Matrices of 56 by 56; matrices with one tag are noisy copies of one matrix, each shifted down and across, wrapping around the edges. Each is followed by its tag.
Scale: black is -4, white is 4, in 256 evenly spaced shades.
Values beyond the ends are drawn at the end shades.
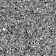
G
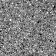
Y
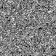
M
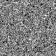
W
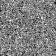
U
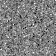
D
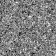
M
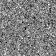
D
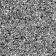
W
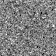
Y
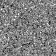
W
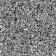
U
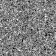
D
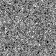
D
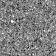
G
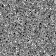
D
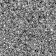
Y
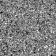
W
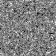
M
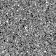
D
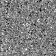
U
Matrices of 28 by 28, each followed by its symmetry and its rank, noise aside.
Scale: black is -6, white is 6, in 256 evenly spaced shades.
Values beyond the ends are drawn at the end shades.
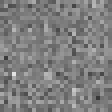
no symmetry, rank eight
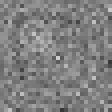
symmetric, rank eight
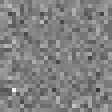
no symmetry, rank seven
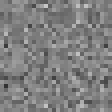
antisymmetric, rank eight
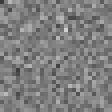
symmetric, rank seven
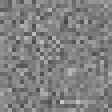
symmetric, rank eight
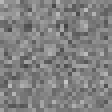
symmetric, rank six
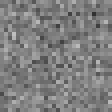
no symmetry, rank eight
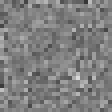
symmetric, rank seven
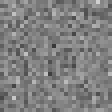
no symmetry, rank seven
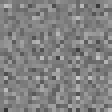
no symmetry, rank six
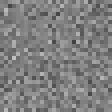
antisymmetric, rank eight
